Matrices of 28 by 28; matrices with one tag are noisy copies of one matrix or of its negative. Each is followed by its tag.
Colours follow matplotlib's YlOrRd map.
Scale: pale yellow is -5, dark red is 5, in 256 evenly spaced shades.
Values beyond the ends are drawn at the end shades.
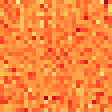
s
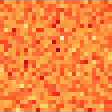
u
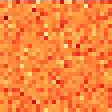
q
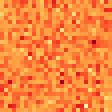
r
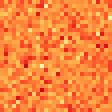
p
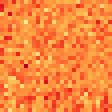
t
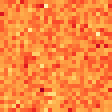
p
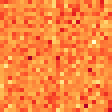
r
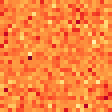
r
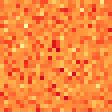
u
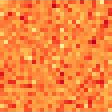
r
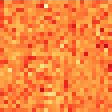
p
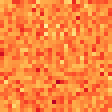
q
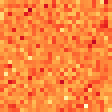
r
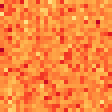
t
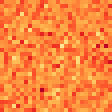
p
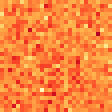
p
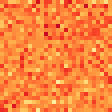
q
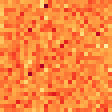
p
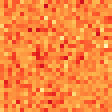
p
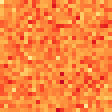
r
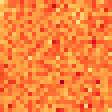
r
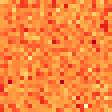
r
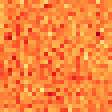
p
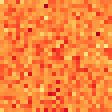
p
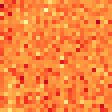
t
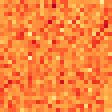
r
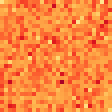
r
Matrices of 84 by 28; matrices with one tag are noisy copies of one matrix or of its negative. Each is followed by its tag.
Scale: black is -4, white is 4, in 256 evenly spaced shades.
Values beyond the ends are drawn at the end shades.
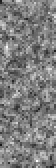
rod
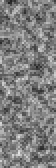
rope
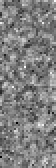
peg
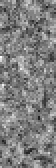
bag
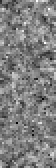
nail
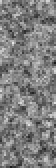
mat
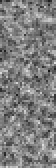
mat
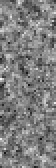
bag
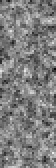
mat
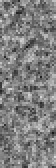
peg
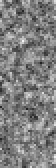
peg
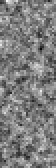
rope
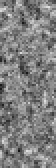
bag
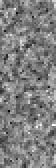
peg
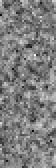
peg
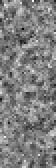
peg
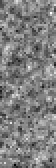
rod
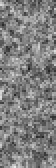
rod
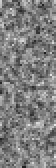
peg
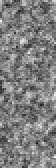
peg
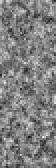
mat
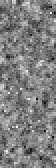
bag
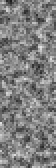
rope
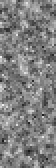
bag
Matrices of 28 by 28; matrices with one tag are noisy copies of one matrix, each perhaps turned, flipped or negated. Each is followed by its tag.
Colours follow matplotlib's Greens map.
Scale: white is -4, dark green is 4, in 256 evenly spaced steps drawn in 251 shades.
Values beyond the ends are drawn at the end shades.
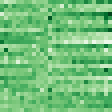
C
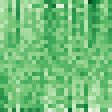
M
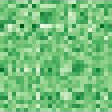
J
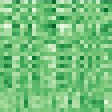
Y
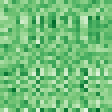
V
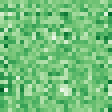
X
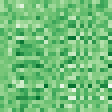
V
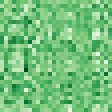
J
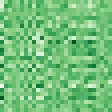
V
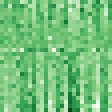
C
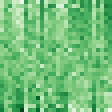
M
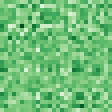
J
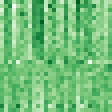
C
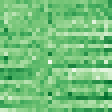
C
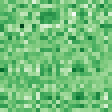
J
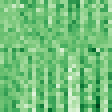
C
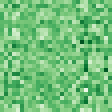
J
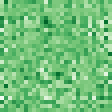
X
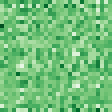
X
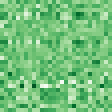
J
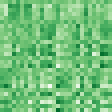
Y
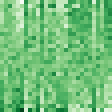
M
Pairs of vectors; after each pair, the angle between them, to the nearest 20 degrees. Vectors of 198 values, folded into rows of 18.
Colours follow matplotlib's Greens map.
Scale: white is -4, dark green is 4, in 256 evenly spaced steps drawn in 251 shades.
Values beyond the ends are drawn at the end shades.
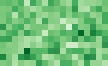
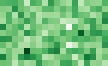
20 degrees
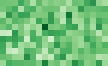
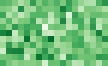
160 degrees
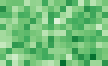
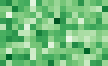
120 degrees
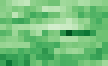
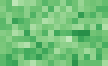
60 degrees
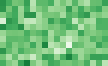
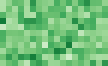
160 degrees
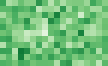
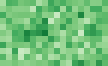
160 degrees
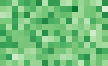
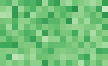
20 degrees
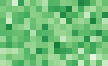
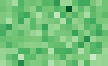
40 degrees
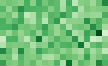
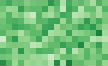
40 degrees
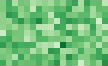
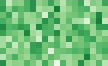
120 degrees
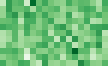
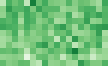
20 degrees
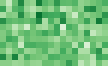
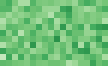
120 degrees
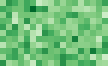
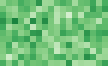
100 degrees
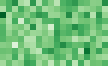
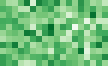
120 degrees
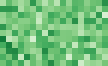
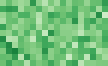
20 degrees
